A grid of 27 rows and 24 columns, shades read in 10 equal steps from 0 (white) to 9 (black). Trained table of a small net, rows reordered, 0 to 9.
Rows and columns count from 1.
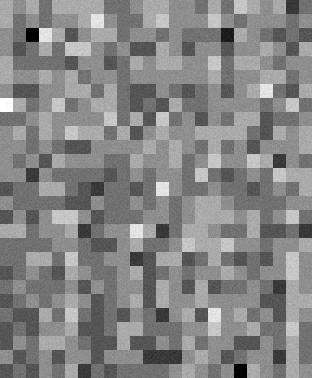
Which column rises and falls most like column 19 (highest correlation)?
7
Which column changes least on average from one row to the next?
10
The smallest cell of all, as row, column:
8, 1
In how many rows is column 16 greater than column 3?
3
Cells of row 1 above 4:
7
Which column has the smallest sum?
17
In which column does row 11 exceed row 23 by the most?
6
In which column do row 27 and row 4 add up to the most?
19
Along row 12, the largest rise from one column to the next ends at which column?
22
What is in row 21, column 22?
7
